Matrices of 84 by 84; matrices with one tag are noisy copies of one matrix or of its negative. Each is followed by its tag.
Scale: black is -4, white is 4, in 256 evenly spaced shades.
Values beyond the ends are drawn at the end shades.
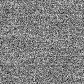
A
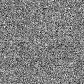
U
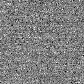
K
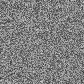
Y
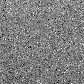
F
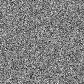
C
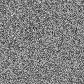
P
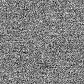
U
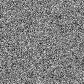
C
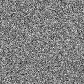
P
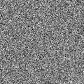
P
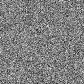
Y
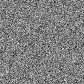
C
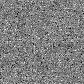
U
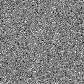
C
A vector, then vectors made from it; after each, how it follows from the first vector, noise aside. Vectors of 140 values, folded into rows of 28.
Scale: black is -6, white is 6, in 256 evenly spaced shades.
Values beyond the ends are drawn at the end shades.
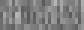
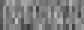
reversed, negated.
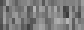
reversed, negated.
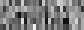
wrapped around, negated, scaled up.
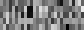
wrapped around, negated, scaled up.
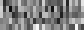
wrapped around, scaled up.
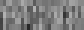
reversed, negated.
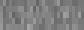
reversed, shrunk.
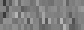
wrapped around, partly zeroed.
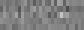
wrapped around, partly zeroed.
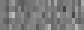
wrapped around, partly zeroed.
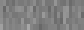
reversed, shrunk.
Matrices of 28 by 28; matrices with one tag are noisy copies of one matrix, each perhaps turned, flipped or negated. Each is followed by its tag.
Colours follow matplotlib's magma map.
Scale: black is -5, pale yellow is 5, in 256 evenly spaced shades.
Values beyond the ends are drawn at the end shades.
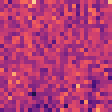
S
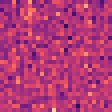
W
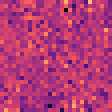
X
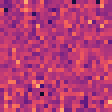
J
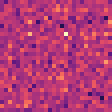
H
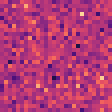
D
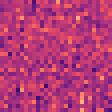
W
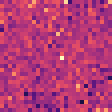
S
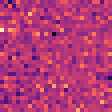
W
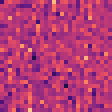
W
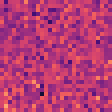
J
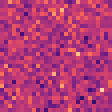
D
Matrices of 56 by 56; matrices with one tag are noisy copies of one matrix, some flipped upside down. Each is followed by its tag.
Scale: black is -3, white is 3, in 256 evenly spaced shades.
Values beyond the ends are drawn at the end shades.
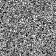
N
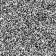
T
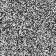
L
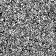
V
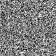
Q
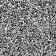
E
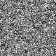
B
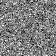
T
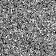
N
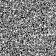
N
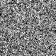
V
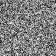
V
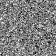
T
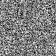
L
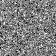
L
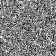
T
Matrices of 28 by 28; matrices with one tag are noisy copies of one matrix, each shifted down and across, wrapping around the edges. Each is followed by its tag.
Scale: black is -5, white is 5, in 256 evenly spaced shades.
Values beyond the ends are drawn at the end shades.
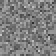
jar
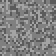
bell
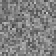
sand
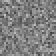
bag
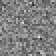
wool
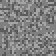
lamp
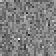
sand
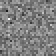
bag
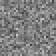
wool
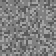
lamp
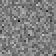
lamp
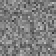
wool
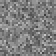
wool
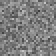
bell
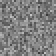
sand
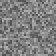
bell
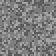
bag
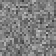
jar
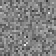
lamp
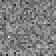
bag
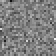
bell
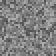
jar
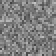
bag
